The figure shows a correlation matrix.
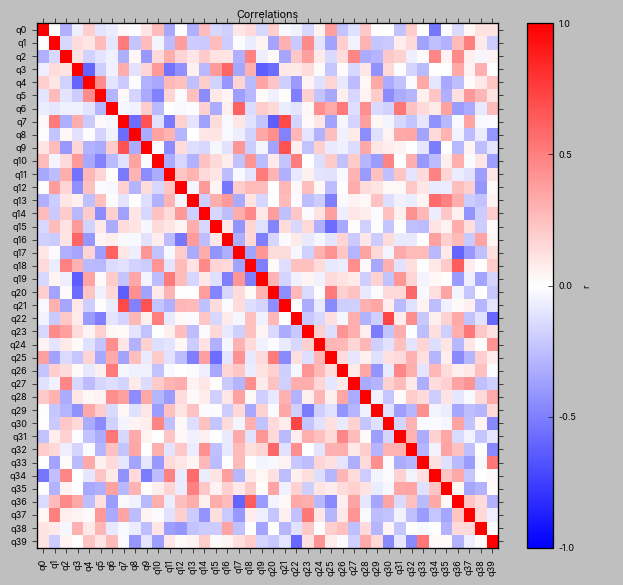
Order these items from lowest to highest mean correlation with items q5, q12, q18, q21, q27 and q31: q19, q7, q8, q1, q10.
q8, q10, q19, q7, q1
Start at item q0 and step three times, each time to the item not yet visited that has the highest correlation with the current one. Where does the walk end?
q32
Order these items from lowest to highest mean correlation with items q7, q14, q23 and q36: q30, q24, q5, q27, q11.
q11, q5, q24, q30, q27
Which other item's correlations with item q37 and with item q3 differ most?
q16
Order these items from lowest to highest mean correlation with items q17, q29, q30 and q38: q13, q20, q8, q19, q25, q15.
q15, q13, q8, q19, q20, q25
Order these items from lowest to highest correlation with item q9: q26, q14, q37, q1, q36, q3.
q36, q14, q26, q37, q3, q1
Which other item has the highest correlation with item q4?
q5
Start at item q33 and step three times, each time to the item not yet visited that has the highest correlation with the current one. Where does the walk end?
q6
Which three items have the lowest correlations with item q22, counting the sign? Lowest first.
q39, q5, q4
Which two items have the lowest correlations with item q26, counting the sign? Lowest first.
q29, q15
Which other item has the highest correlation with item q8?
q20
